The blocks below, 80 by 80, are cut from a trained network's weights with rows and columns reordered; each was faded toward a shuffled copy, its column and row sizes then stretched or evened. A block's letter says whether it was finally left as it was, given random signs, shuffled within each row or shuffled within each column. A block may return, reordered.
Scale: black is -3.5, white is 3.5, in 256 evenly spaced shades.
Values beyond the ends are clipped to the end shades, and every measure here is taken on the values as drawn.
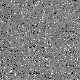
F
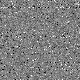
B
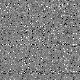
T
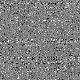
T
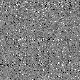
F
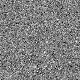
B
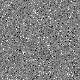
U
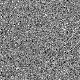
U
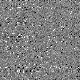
T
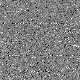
B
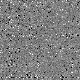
F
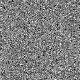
U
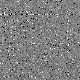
B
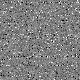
B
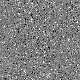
U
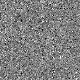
F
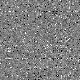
T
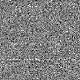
T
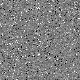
U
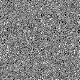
F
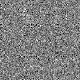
T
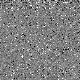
F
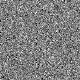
U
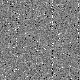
U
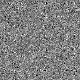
F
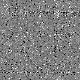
F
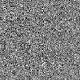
T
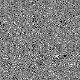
T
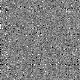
T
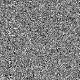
F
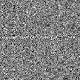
T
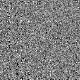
F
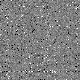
T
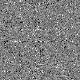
F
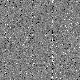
U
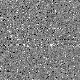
F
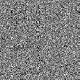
T
